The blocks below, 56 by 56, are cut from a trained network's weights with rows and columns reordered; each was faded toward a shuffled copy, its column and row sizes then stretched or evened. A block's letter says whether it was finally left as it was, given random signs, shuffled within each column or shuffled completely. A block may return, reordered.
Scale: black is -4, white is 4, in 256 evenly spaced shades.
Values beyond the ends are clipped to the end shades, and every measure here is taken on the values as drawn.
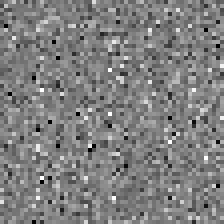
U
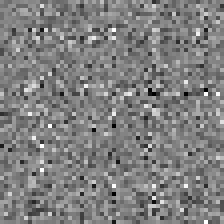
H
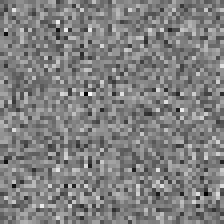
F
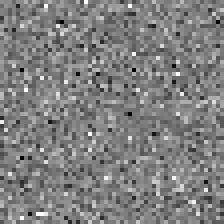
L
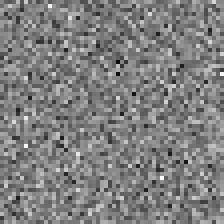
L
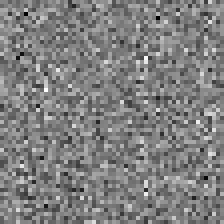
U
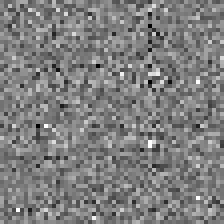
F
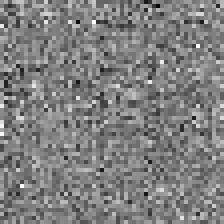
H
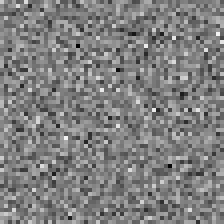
L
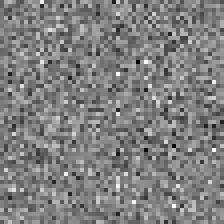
U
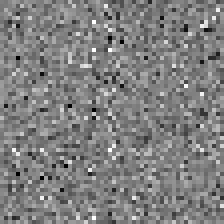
U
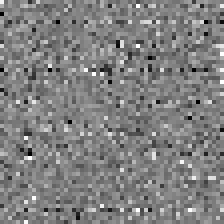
F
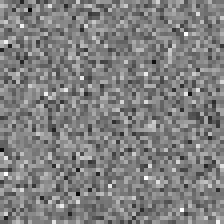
L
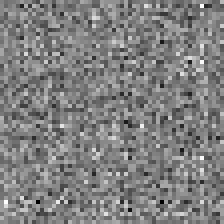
H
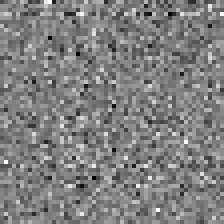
H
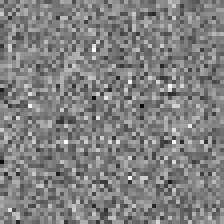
F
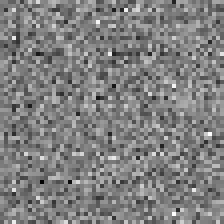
F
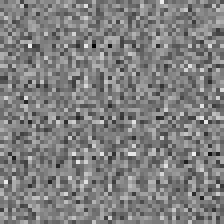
H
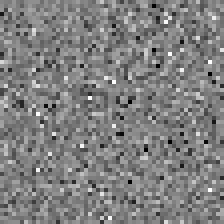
L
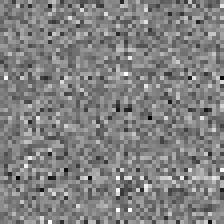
F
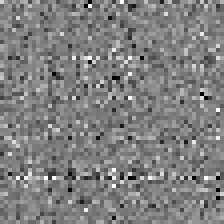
H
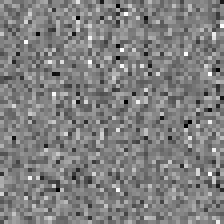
U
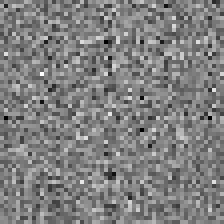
H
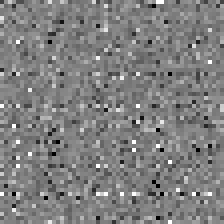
H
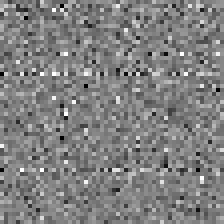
F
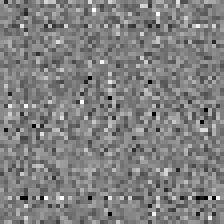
H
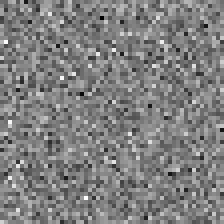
L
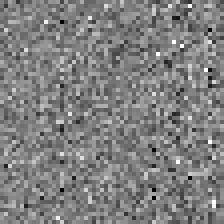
U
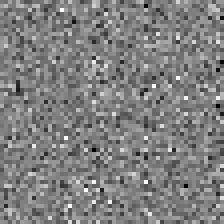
U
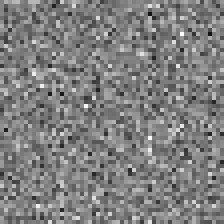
U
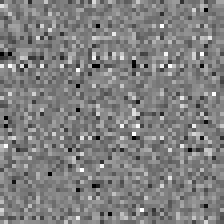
H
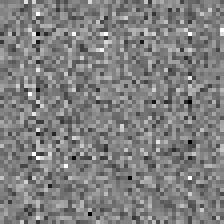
H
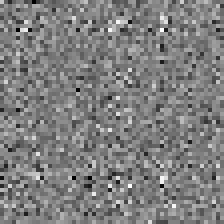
F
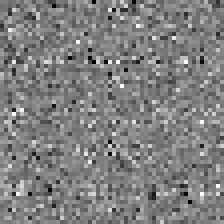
H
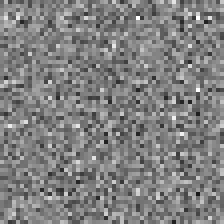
F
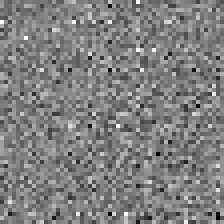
H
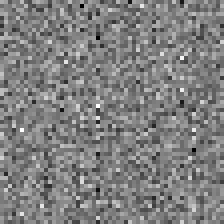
U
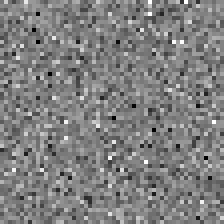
L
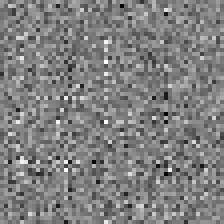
H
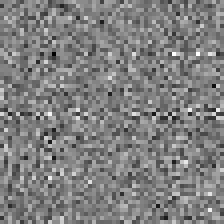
H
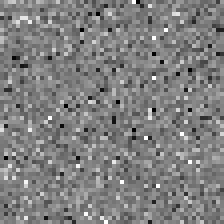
L
